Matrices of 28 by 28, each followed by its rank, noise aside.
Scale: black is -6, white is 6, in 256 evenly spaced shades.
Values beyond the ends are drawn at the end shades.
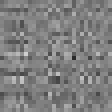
three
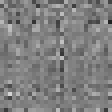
four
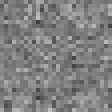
six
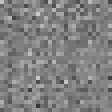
six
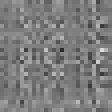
three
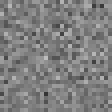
six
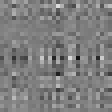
two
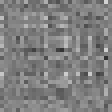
three
